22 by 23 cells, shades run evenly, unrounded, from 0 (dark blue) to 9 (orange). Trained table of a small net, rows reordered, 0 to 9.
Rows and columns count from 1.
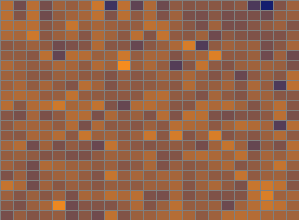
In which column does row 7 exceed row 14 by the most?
10
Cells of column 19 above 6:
4
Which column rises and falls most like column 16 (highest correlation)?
11
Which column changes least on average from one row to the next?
3
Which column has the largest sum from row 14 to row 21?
21
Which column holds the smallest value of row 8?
19
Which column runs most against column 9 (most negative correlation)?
8
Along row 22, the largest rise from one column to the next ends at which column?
9
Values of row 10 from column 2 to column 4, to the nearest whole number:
6 6 5
